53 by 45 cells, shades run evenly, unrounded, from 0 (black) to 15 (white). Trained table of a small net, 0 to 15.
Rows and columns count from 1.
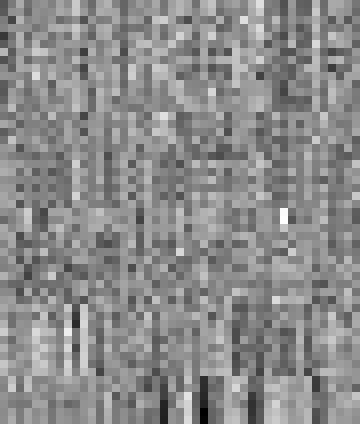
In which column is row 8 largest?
33
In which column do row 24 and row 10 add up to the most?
17
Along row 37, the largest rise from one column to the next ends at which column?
4
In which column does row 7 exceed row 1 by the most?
1
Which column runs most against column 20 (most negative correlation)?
11
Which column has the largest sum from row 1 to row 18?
40
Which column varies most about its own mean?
26
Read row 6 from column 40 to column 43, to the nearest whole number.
13 8 9 10
